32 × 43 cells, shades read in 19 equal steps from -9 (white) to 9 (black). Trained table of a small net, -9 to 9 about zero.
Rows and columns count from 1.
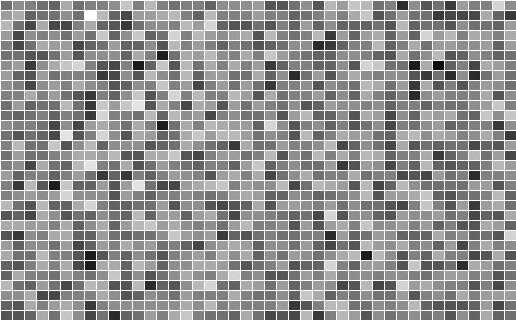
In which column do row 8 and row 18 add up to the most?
40
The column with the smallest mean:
31
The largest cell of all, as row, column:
7, 37
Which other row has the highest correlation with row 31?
27
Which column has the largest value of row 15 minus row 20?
6
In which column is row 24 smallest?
43
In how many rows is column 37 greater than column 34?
15
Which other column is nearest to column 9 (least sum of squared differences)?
41
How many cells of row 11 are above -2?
29
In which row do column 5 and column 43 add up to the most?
14
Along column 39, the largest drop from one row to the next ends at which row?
28
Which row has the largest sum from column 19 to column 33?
3
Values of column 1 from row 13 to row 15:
-1 1 0
